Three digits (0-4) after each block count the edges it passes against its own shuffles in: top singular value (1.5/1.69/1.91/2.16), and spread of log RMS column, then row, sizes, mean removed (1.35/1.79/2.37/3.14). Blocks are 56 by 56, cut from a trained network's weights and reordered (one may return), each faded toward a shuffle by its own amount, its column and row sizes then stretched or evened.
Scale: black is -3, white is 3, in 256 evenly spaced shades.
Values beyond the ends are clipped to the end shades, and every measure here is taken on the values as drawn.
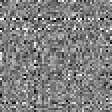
4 2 2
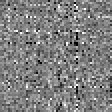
0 3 2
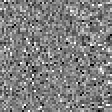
3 1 0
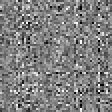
2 3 2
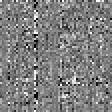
1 4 2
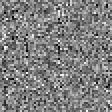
0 2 0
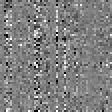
0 4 2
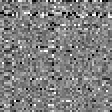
4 0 3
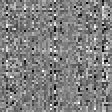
0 4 1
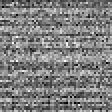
4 0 0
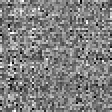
0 3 0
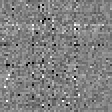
0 2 1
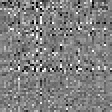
4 3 2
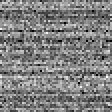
4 0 1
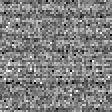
2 0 0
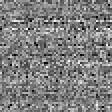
1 1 3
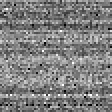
4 1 1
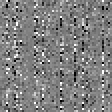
3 4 0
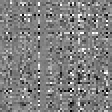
2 4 3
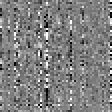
3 4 1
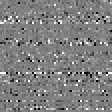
2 0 4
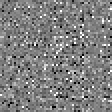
2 2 1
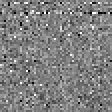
2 2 2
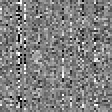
1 4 1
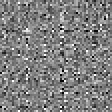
3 3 2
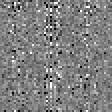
3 3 1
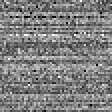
4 0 1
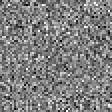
2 0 1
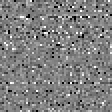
0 0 3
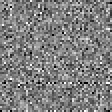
2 1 1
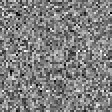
1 0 1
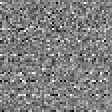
1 1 3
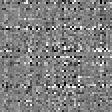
2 3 4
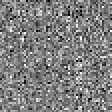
3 3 1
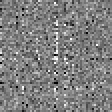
1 3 1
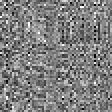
3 3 0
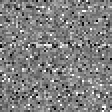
0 0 1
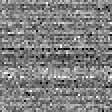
4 1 1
